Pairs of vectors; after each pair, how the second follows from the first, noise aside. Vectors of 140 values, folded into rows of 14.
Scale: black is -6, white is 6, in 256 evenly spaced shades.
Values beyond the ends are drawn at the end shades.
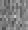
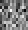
wrapped around, scaled up.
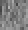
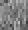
reversed.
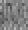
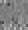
partly zeroed.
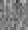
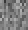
negated.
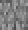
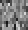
scaled up.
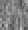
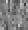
reversed.
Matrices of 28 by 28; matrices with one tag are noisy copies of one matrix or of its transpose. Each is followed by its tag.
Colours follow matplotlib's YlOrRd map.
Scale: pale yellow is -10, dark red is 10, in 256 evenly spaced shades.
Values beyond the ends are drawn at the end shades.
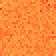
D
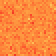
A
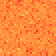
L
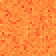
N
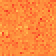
N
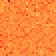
D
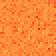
A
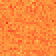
N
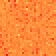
D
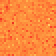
L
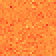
N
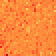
D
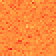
N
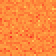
L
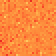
D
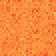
L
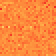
D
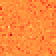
D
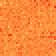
D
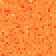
N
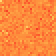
N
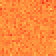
D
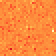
N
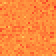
D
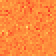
N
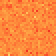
L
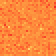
D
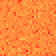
L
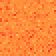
L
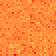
A
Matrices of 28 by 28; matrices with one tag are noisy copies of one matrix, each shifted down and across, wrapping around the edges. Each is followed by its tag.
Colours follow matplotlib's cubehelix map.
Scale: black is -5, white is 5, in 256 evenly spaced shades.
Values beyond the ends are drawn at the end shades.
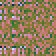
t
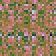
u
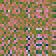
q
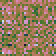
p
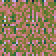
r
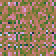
t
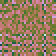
q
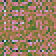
q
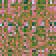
u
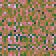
t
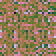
p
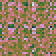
u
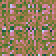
u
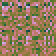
u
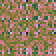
r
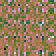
r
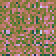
p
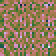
r
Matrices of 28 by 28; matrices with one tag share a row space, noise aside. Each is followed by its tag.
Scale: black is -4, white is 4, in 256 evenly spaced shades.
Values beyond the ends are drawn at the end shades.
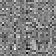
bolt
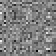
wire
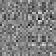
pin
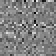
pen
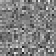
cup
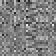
bolt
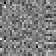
wire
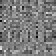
wire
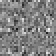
cup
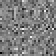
cup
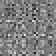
pen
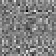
bolt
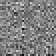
cup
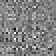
pen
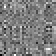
wire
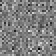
pin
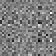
pin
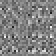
pin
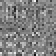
pen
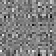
pin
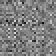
pen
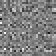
wire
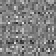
cup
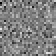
wire
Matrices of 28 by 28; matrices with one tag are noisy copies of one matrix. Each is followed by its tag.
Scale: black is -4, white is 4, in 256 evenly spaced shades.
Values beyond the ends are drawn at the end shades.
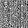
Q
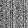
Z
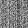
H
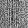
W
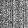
Z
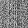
H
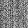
Z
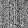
H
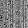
Z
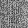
W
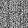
Q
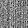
Q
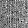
W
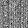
Q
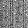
Z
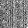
Z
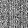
Q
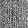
W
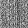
H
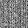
Q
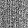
W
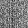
W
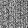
Q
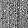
H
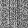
H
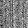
Z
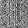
H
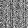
Z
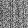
Z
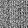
Q
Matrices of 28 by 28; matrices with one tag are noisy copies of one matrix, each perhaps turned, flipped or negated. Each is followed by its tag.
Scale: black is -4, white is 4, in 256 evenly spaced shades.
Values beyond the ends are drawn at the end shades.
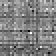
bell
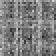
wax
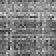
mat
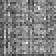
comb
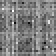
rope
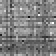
mat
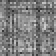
rope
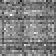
rope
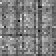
wax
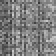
bell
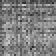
comb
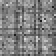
wax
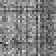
mat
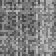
mat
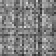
wax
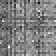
bell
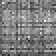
comb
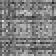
rope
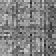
bell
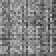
comb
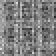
wax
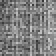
bell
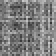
comb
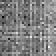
bell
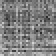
comb
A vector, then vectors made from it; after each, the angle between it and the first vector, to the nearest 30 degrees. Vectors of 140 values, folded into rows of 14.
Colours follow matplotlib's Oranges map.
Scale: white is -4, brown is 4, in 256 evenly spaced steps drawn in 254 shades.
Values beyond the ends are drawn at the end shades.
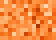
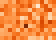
90 degrees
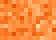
150 degrees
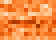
60 degrees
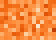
150 degrees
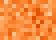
30 degrees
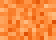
60 degrees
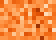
30 degrees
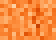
30 degrees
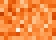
90 degrees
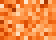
90 degrees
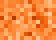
60 degrees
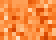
60 degrees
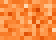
30 degrees
